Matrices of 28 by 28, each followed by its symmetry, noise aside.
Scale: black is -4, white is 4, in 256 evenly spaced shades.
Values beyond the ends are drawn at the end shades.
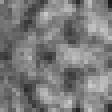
mirrored top to bottom.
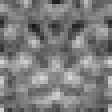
mirrored left to right.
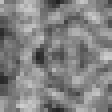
mirrored top to bottom.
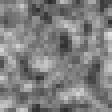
antisymmetric.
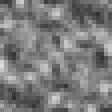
same after a half turn.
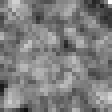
symmetric across the other diagonal.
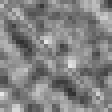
symmetric across the other diagonal.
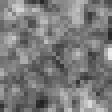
no symmetry.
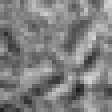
antisymmetric.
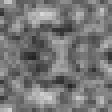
mirrored top to bottom.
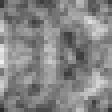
mirrored top to bottom.
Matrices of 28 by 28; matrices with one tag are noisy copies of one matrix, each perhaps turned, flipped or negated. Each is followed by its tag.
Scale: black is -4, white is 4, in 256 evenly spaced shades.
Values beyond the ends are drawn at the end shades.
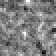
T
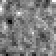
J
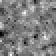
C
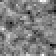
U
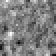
J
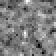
T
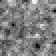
C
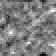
U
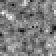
T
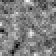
T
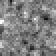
C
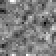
U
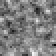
C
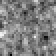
C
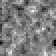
U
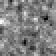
C
